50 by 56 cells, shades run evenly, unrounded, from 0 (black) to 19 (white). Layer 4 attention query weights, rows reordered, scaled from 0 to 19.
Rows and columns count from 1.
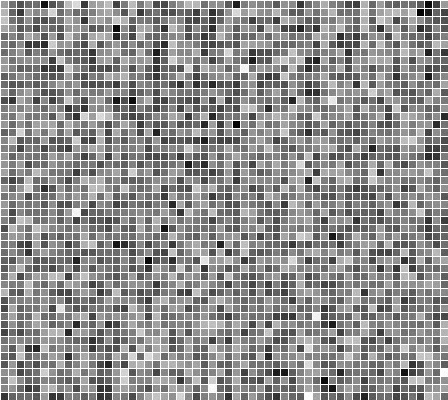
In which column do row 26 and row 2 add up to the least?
53
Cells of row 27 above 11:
11
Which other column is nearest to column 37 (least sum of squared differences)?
43
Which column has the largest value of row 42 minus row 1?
6
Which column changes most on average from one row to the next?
27
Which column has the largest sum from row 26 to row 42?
38
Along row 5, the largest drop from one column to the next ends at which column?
15
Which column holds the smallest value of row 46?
14
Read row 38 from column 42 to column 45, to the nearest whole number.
8 7 11 12
